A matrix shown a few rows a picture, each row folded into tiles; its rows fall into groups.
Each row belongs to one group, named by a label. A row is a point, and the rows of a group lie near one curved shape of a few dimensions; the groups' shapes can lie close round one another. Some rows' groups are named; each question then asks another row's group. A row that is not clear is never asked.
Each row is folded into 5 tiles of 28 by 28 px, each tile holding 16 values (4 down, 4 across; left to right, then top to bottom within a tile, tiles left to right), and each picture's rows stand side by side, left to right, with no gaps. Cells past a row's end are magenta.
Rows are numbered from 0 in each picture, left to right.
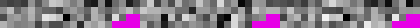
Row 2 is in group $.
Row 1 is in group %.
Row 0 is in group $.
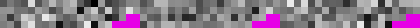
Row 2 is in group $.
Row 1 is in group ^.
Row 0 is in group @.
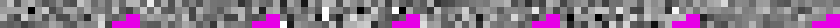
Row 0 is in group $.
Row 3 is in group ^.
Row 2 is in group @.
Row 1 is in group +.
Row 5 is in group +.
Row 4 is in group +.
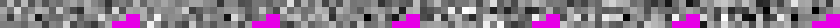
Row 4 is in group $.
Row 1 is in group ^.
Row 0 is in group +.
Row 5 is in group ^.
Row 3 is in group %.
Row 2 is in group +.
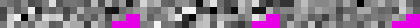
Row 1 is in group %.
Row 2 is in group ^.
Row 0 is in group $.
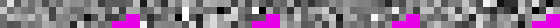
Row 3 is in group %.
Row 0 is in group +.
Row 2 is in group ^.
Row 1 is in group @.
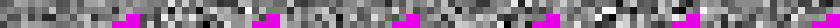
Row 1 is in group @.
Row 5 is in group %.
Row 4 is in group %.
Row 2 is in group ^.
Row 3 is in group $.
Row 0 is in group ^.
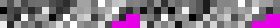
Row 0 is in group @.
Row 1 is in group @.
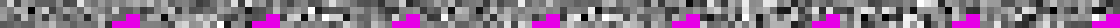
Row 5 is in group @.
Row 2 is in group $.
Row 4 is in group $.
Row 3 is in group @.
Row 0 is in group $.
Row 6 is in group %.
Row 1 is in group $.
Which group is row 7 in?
%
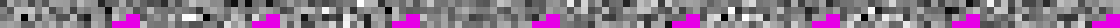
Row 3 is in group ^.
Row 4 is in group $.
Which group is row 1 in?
$
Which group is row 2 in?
%
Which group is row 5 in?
$
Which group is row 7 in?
$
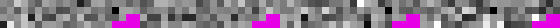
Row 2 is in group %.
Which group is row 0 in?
^
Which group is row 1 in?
^
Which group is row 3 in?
%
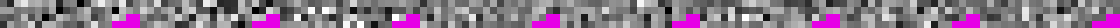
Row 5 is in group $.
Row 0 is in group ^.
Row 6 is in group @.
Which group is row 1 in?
%
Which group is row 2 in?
%
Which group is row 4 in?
%
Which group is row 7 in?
@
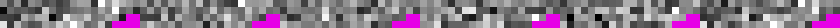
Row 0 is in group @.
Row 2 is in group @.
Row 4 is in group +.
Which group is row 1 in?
@
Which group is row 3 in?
%
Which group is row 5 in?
@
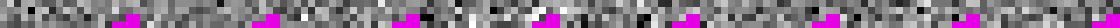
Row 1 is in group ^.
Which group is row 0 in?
$
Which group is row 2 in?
@
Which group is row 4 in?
%
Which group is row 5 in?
^
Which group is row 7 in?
%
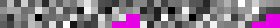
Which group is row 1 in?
@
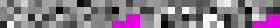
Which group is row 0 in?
^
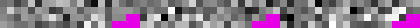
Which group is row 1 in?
$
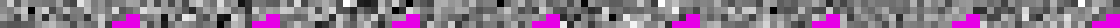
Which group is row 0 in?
$
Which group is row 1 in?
%
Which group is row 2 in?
%
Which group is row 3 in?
^
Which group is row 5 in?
%
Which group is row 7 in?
@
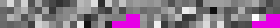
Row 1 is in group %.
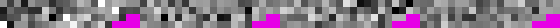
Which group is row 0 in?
@
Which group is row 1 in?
%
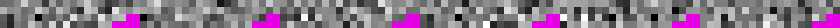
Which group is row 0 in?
+
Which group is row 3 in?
+
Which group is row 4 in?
^
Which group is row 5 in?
%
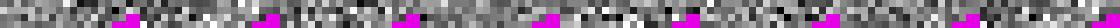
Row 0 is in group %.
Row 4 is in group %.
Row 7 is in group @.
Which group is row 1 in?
@
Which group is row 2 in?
@
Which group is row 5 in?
+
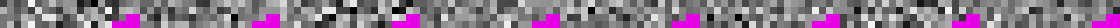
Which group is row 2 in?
%
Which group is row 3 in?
@
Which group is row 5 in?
+
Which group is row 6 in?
@
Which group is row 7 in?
^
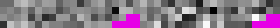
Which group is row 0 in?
^
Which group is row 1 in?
%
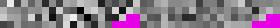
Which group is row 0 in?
+
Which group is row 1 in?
^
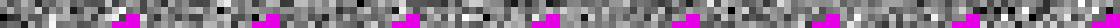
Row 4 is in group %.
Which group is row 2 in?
^
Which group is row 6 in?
^
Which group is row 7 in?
@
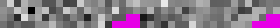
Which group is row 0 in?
$
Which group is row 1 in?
+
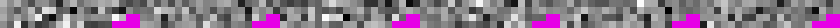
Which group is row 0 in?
%
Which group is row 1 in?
%
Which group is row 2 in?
$
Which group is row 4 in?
%
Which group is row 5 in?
^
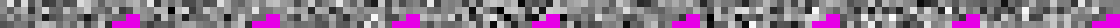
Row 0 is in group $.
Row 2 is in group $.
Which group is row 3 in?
+
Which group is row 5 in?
+
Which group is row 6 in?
@
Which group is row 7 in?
@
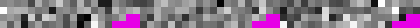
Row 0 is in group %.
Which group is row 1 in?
^
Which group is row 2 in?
@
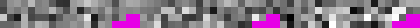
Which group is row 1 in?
%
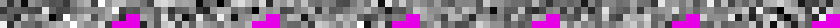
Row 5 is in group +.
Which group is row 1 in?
^
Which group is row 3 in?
%
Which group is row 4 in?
@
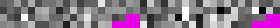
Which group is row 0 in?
@
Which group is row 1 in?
@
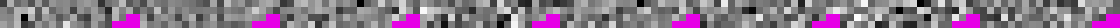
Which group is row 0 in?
%
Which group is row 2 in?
^
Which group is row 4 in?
^
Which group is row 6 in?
^
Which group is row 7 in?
@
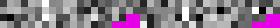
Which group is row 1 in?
@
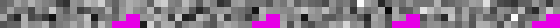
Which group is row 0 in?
^
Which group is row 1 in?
^
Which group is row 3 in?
%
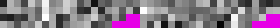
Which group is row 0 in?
@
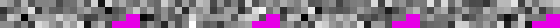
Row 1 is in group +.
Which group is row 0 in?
$
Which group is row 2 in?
$
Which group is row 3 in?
$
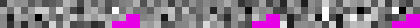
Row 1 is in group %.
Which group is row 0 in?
+
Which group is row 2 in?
@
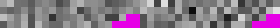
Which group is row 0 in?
^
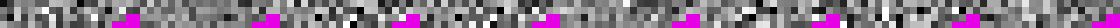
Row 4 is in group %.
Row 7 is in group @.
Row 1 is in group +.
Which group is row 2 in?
+
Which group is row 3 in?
+
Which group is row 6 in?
@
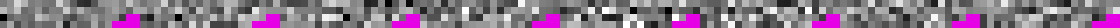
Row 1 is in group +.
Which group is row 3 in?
@
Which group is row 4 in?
%
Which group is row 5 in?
@
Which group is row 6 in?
$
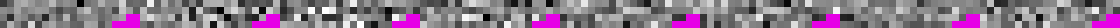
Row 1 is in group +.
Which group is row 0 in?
^
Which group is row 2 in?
%
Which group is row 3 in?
$
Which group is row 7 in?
^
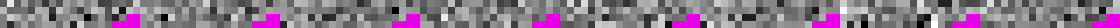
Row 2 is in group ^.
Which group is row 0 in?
+
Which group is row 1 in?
%
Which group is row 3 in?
@
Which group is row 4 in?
$
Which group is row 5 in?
^
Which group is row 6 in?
%
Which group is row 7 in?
+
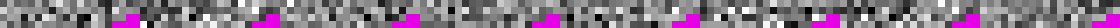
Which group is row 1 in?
@
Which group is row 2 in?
+
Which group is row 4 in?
+
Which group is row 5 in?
%
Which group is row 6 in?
@
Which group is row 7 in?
%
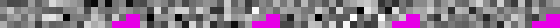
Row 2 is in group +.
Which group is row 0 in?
$
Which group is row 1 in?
+
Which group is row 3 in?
$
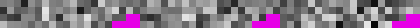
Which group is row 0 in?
@
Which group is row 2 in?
@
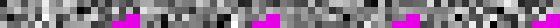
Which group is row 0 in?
@
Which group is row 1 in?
%
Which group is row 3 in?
+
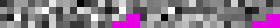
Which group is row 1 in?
$
